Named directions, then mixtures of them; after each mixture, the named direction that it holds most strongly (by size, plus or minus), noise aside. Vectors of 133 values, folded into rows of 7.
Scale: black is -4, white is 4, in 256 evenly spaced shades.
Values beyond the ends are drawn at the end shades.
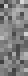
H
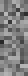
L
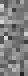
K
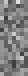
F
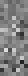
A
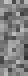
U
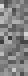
K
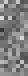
A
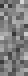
H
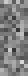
A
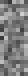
U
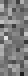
K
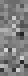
A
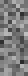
L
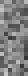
U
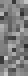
U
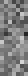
L
